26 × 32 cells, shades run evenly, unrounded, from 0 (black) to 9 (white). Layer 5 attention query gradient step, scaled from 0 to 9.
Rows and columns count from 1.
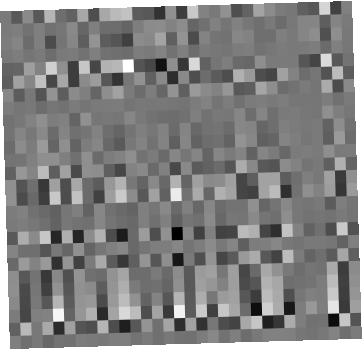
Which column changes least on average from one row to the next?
27
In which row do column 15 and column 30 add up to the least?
25
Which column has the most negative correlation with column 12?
15
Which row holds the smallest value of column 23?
24
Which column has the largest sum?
30
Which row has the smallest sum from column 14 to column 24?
18
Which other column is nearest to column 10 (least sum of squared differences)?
21
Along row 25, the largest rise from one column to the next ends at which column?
31
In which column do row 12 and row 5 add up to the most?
12
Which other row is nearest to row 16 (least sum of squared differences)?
17
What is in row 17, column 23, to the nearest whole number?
5
